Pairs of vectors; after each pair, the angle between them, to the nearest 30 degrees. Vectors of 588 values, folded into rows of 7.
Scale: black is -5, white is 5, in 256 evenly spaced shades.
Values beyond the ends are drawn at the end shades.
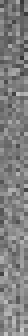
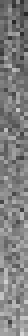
60 degrees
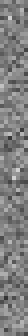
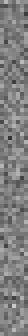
60 degrees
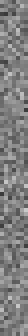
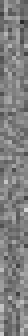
60 degrees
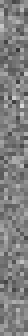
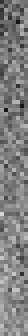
120 degrees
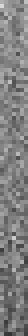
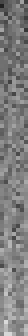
150 degrees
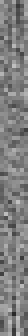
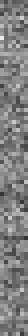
90 degrees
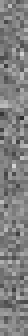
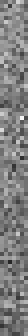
150 degrees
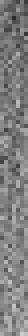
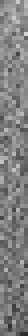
150 degrees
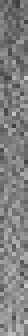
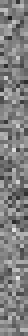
90 degrees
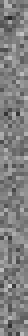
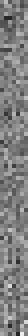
30 degrees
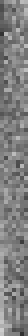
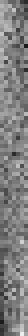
150 degrees
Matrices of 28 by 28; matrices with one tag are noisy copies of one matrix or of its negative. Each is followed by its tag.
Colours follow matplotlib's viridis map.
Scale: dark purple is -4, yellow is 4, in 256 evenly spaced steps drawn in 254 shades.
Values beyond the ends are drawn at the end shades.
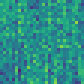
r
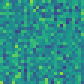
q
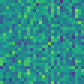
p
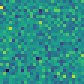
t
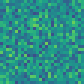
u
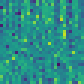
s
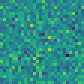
t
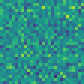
u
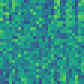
s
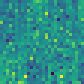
r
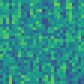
s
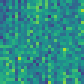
r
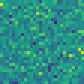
t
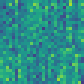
r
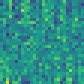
s
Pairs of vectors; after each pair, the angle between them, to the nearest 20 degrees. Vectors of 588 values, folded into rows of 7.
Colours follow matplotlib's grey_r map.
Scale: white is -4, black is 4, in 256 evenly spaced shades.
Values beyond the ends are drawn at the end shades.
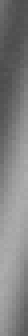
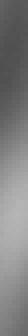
20 degrees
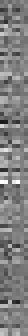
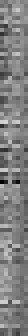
160 degrees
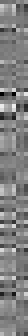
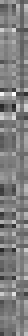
160 degrees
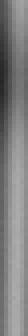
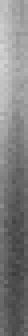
140 degrees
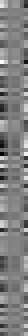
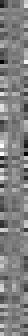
160 degrees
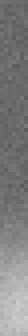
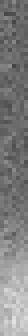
20 degrees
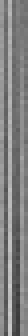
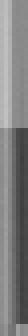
80 degrees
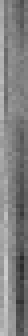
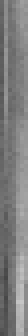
160 degrees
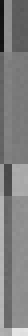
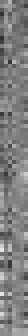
60 degrees
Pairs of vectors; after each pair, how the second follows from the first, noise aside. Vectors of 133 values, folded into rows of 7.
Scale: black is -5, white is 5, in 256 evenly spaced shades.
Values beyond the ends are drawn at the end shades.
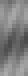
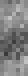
copied.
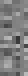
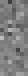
reversed, partly zeroed.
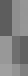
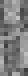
wrapped around, negated.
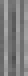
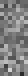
shuffled.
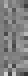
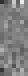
reversed, partly zeroed.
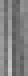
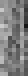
wrapped around, negated.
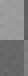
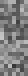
shuffled.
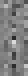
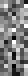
scaled up.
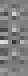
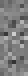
reversed, negated, partly zeroed.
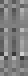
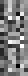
wrapped around, scaled up.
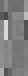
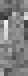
copied.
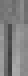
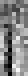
scaled up.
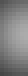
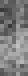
wrapped around, negated.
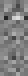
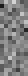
shuffled.
